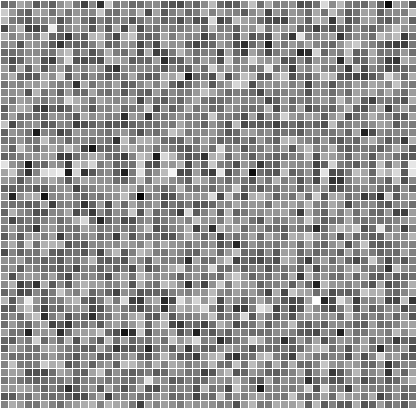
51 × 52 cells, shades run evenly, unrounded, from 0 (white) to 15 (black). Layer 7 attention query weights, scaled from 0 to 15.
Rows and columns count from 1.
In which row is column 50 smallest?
22
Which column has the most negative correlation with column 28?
24
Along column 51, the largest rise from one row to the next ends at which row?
39
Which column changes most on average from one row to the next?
30
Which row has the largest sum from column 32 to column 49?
48
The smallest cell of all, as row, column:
38, 40
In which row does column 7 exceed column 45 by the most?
6
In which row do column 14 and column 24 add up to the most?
10
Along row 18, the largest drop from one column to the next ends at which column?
16
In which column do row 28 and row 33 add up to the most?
13
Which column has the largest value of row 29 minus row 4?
27
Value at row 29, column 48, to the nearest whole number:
2
